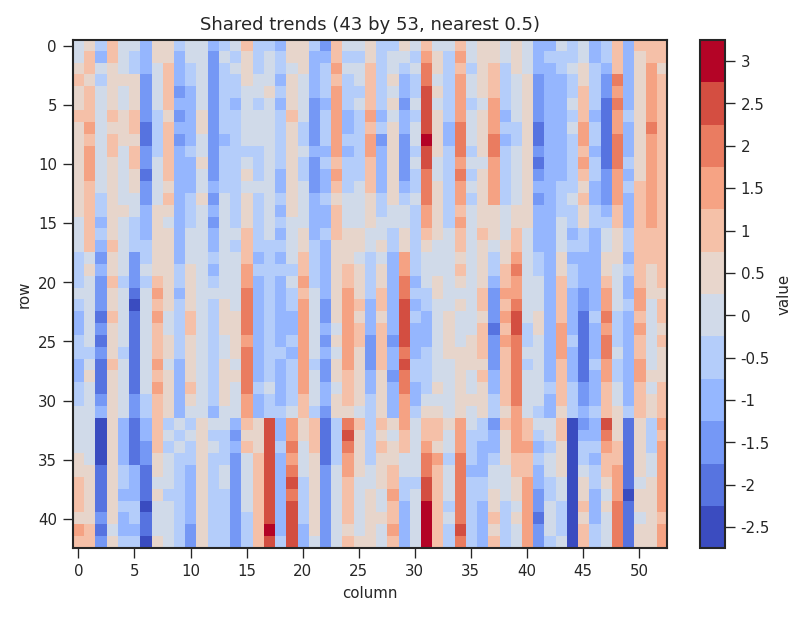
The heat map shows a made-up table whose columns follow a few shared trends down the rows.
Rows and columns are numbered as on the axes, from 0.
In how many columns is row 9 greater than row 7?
11
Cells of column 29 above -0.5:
25
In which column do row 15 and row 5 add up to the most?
31
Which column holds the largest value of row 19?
39
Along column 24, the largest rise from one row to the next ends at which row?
32
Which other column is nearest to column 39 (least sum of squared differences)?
15
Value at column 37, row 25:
-1.5
